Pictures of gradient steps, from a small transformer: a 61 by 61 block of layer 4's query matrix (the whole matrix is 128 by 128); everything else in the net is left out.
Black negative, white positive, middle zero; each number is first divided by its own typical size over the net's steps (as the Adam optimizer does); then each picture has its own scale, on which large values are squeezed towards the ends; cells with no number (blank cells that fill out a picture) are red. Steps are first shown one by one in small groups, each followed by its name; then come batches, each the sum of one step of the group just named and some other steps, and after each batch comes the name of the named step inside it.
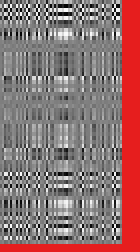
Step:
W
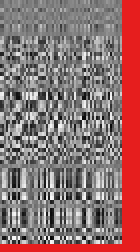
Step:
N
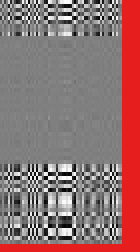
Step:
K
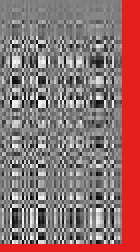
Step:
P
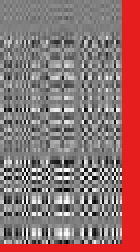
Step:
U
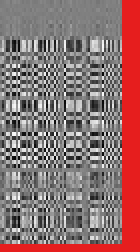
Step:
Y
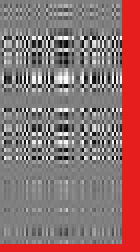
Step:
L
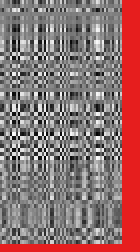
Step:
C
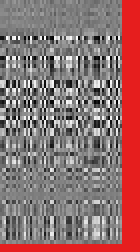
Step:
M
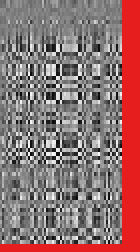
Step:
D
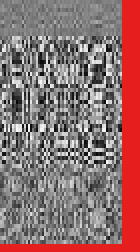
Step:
L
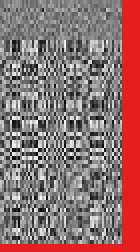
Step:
Y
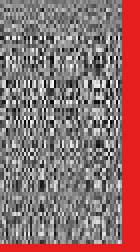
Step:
M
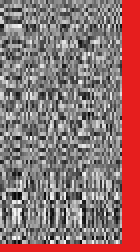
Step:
N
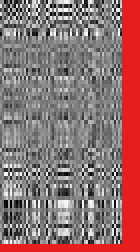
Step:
W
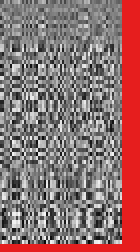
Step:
N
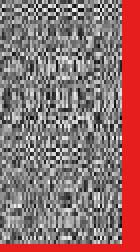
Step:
D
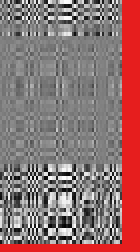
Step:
K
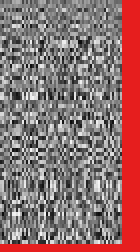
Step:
N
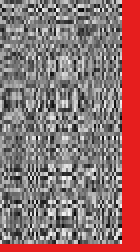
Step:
K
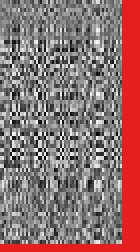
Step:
C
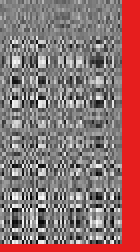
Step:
P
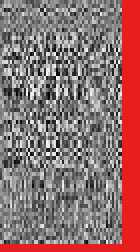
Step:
D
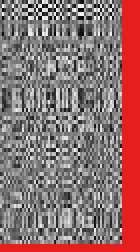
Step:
D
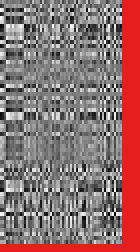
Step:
U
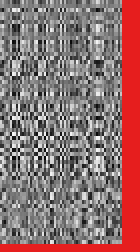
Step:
C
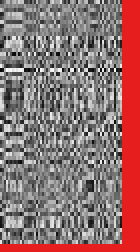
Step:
L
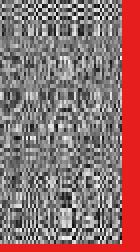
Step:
N
